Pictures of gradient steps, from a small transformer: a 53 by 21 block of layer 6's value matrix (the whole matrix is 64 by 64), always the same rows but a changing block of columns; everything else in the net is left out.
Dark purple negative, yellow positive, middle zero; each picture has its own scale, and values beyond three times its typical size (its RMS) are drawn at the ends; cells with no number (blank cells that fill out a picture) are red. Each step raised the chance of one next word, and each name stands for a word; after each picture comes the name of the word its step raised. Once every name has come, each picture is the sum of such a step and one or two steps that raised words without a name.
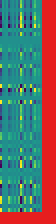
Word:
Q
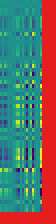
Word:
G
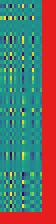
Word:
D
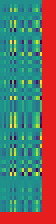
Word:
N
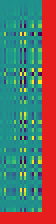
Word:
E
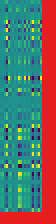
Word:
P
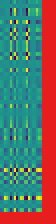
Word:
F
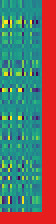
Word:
Q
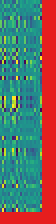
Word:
D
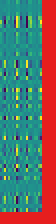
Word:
Q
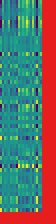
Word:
Q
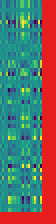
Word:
Q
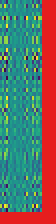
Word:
D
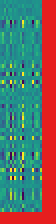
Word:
G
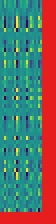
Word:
N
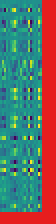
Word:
N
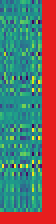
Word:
P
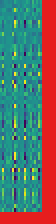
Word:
G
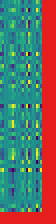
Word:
G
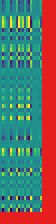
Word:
F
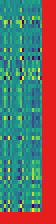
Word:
D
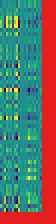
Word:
Q
